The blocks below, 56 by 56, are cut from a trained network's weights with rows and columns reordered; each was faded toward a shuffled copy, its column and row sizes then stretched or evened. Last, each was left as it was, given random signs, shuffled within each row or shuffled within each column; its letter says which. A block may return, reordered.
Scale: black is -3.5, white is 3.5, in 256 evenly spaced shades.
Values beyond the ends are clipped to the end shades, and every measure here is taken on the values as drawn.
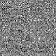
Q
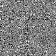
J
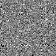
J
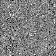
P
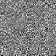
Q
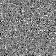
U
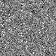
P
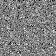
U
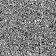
U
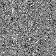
P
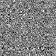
Q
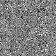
P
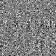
Q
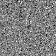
P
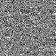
Q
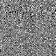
Q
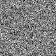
P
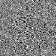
Q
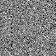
P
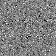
U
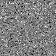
U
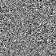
J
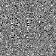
Q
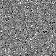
P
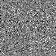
J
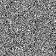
J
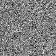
P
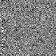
Q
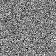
U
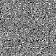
Q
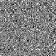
Q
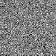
Q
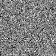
U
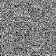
Q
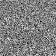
U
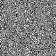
P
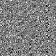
Q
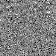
P
